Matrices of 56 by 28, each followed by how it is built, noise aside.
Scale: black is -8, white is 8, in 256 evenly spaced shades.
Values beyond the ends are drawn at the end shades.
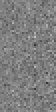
uneven columns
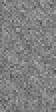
Toeplitz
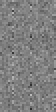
uneven columns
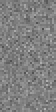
noise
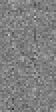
uneven columns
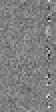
uneven columns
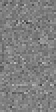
uneven rows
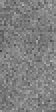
smooth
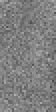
smooth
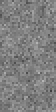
smooth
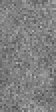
smooth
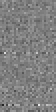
uneven rows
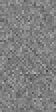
Toeplitz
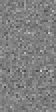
uneven rows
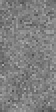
smooth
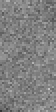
smooth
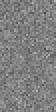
noise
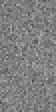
noise
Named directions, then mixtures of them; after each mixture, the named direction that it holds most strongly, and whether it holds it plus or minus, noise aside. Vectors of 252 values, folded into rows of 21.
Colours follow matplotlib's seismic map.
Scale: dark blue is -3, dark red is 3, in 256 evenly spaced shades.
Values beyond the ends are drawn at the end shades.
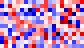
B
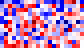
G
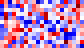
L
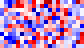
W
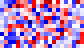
W, plus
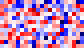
W, minus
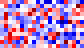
L, plus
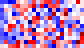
W, plus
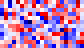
L, plus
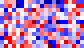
W, minus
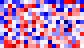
G, plus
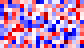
L, plus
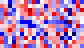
B, minus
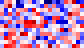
W, minus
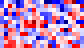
G, plus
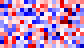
B, plus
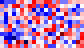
W, plus
